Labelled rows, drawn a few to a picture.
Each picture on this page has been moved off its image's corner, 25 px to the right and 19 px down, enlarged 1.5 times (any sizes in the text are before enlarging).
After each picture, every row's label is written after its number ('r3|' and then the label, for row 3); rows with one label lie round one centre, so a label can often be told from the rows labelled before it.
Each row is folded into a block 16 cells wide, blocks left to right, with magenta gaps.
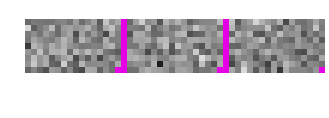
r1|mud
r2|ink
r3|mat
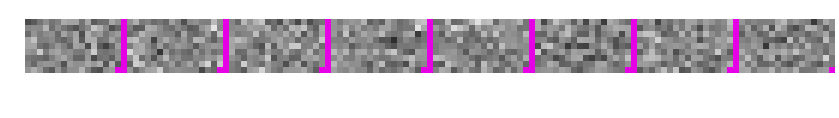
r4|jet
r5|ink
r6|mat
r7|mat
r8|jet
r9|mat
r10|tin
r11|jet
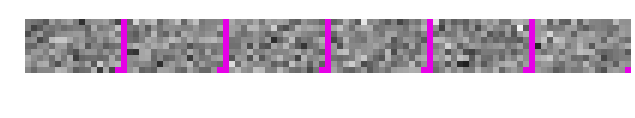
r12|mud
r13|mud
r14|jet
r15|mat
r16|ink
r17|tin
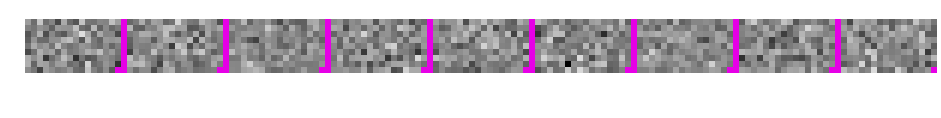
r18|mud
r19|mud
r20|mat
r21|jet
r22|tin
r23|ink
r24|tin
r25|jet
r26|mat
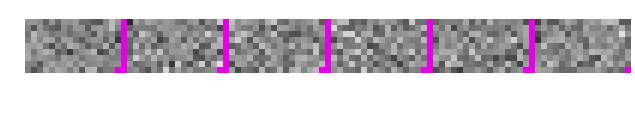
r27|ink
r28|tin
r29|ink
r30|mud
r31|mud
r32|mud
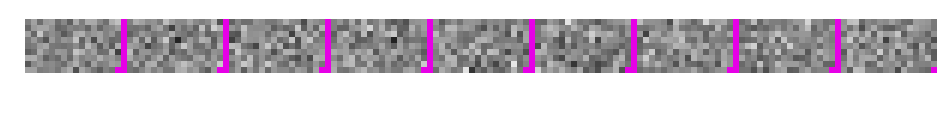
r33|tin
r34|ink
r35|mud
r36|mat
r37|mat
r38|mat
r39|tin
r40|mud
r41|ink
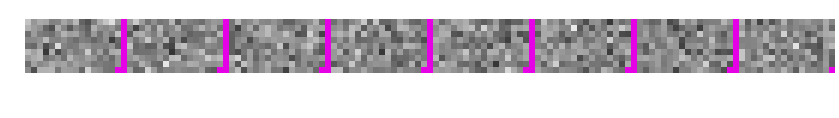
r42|ink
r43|ink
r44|mud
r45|mat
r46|mat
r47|mat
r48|ink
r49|ink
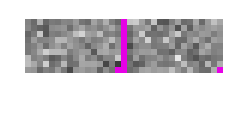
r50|mud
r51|ink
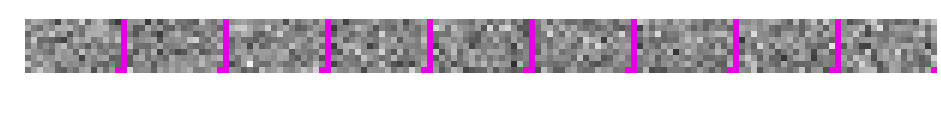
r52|jet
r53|ink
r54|mat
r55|tin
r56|jet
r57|tin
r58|tin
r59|tin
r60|mat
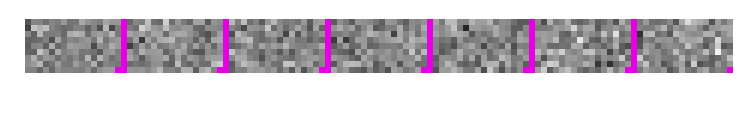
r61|tin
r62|tin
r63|ink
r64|mud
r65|jet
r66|mat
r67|mud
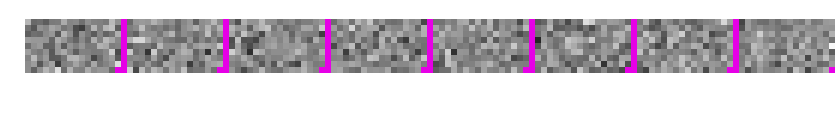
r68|ink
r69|ink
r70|mat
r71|jet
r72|mat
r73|mud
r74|ink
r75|tin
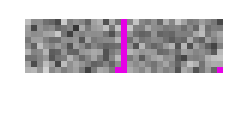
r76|jet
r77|jet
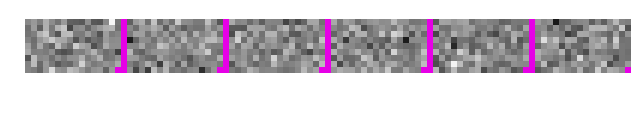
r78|ink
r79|mud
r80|ink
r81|jet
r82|mat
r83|ink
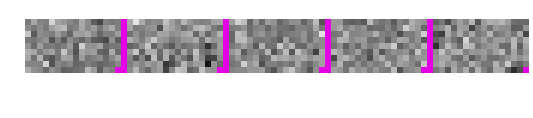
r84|mat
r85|jet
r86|ink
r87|ink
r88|mud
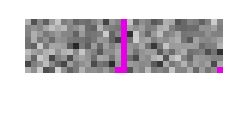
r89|mat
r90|ink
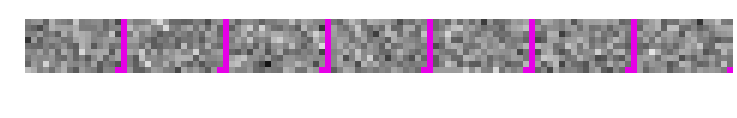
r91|mud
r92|mat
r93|tin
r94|jet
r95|mat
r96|mud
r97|tin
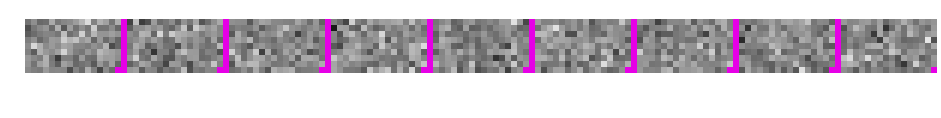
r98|mud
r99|tin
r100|ink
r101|tin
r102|mud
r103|ink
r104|ink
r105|mud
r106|tin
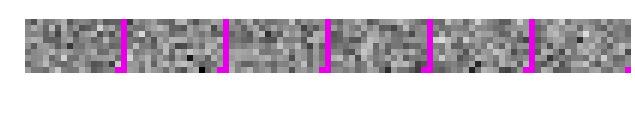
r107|mat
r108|mud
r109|jet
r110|mud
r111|ink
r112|tin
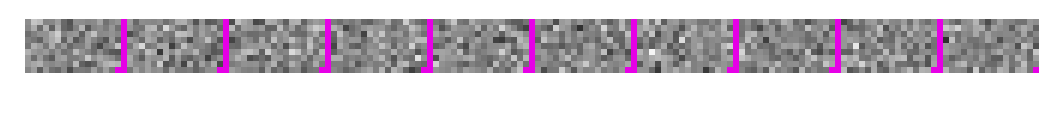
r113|tin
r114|jet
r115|mud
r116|mud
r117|jet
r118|ink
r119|tin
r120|ink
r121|mat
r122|mat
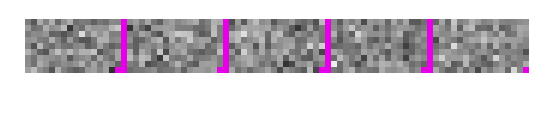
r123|mat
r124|tin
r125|tin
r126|jet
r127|tin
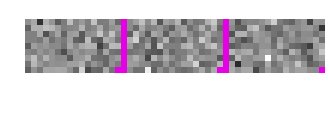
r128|tin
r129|ink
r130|jet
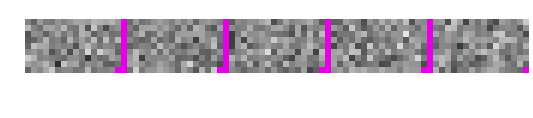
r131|mud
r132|jet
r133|mud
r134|jet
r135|tin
